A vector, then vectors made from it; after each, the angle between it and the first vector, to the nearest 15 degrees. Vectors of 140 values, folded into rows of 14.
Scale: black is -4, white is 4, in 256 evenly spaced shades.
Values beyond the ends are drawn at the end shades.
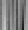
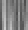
45 degrees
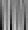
90 degrees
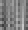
150 degrees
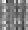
45 degrees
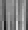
150 degrees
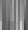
135 degrees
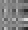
90 degrees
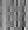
30 degrees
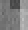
105 degrees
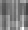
135 degrees
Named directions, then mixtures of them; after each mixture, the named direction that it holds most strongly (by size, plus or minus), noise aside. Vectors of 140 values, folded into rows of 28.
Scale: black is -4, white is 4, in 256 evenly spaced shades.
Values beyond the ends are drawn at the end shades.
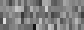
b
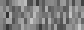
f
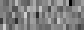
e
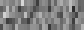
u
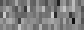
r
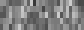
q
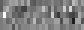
r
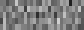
e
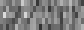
u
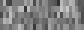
q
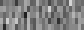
e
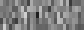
e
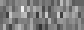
q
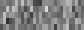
u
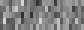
b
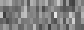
r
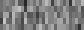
f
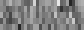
r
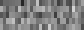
u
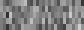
f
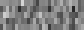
u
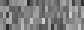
f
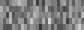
f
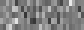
e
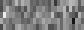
u
